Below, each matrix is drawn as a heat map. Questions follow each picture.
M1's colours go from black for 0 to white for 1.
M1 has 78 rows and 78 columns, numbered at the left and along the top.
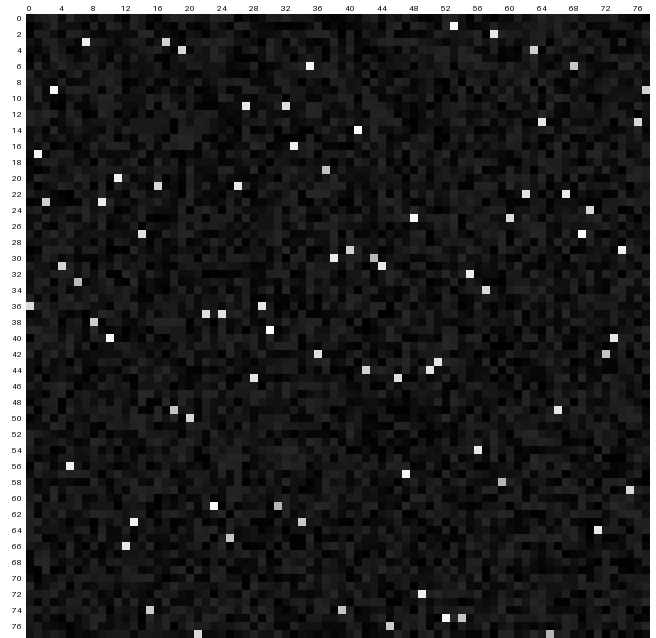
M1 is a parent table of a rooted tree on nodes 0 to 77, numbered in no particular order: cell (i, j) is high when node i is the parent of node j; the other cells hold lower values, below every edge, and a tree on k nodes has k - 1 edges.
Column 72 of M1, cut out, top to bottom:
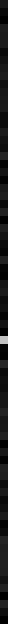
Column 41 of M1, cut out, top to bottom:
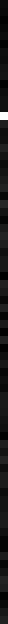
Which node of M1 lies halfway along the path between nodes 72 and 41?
20
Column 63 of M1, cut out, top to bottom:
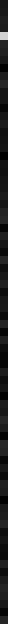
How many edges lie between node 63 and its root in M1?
3
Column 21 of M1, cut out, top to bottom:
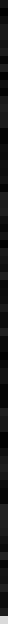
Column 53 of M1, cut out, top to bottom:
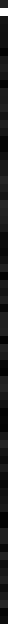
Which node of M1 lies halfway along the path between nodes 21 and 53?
3
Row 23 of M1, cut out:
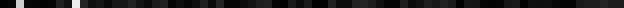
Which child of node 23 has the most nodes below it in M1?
9
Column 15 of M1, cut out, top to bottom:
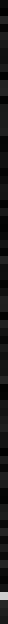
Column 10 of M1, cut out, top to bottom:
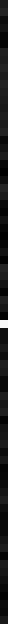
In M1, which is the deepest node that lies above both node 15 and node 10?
29
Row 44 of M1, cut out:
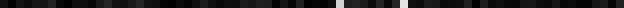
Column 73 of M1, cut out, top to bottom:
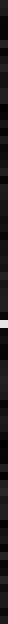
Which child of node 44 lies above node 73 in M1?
42
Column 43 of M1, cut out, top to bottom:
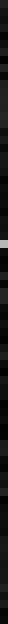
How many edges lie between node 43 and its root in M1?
9
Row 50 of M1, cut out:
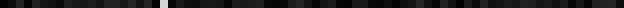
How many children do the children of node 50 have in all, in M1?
1
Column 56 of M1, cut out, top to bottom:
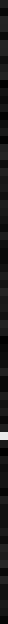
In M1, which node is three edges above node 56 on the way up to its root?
59
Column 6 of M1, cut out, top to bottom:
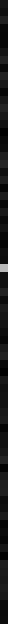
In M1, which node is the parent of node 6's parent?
16
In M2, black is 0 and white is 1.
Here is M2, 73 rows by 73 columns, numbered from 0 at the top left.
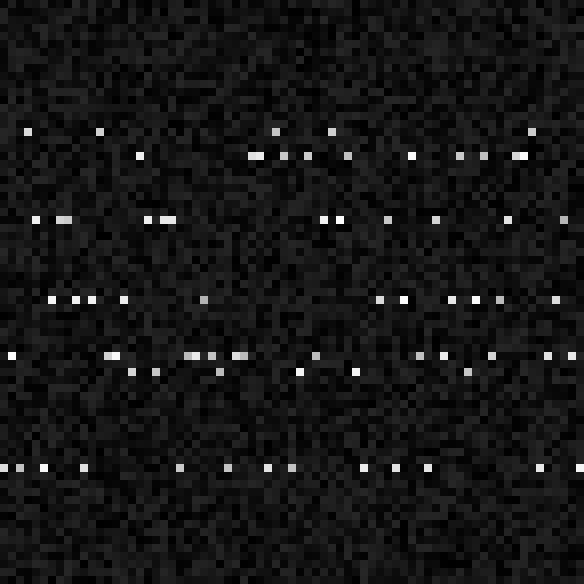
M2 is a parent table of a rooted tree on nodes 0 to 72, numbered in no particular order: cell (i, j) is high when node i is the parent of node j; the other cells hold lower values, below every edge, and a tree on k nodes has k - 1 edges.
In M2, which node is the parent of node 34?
16
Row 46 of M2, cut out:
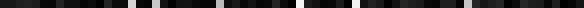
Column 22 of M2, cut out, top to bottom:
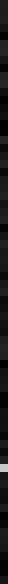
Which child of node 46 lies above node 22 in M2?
58
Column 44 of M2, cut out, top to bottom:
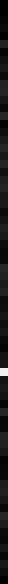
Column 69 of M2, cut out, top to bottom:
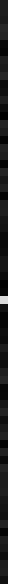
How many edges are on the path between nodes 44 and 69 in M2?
3
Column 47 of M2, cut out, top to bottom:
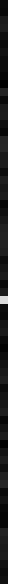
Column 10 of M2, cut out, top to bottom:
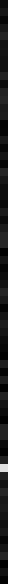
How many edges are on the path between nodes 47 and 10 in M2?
4
